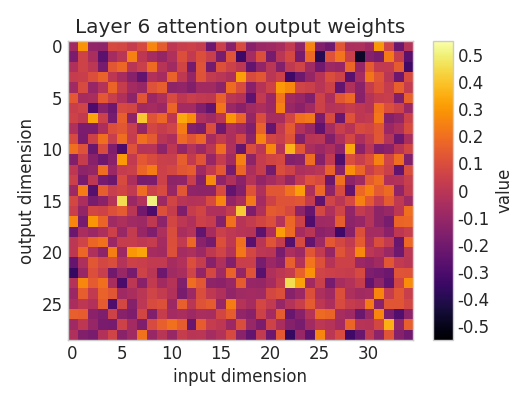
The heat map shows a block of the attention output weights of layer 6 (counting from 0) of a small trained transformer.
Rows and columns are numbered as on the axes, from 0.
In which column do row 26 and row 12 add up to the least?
33
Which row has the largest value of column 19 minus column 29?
1
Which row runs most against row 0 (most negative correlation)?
17
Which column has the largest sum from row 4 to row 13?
31
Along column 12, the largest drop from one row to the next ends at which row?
8
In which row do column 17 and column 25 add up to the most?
16
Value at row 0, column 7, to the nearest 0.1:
0.1
